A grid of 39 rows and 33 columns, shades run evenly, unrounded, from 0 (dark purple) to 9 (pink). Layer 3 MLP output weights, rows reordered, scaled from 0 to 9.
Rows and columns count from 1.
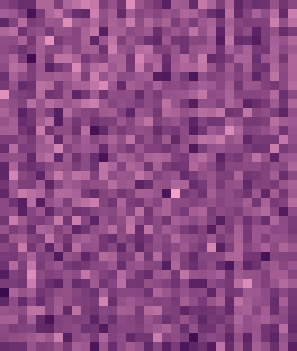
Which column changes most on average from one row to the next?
7
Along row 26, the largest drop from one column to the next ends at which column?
16
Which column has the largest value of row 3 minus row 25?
8
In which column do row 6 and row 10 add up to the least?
3
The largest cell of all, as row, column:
22, 20
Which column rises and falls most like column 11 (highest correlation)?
33
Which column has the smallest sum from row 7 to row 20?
4
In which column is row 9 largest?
11
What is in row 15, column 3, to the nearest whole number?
3
